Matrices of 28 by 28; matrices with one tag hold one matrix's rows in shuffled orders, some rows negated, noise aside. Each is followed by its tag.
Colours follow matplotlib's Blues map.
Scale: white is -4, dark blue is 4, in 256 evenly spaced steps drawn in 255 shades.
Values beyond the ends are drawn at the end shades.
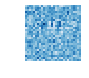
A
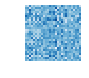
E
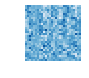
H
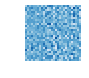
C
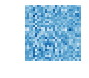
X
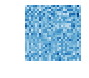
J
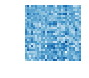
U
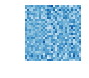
C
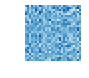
J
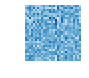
E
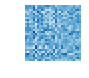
X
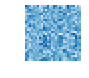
H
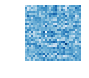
U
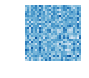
J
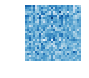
A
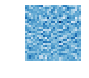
H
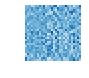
C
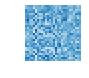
X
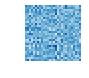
E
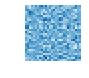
H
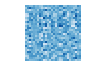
H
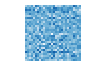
A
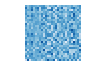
C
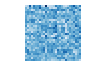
U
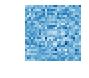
U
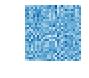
E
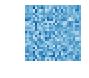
X
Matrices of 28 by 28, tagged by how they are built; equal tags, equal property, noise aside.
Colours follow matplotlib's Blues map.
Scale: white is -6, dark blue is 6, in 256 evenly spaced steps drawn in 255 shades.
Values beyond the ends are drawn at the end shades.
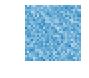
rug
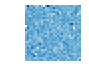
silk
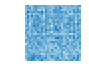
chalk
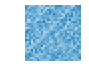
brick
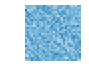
rug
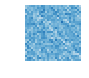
rug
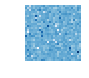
silk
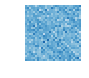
rug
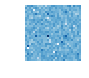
silk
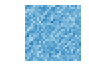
brick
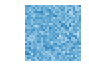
rug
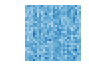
chalk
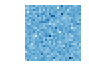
silk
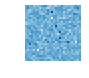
silk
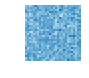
chalk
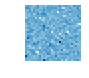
silk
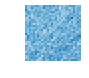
brick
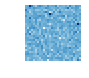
silk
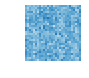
chalk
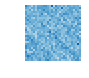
rug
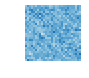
rug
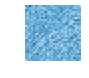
brick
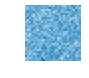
brick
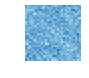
rug
